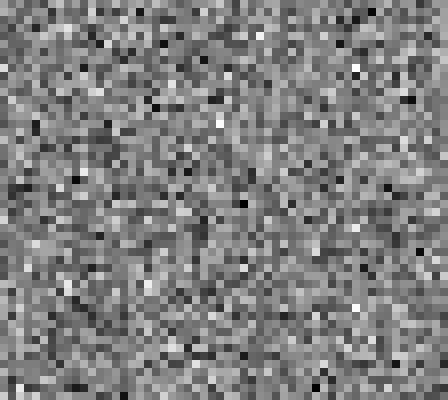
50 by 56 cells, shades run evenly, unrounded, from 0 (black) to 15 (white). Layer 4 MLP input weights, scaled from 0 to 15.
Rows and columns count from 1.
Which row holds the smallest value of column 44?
4
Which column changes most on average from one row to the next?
21
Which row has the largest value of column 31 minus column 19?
34
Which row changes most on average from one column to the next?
2
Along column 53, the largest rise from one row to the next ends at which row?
33
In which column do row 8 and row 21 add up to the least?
16
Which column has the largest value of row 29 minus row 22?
22
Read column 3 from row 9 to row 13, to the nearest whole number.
8 8 8 5 8
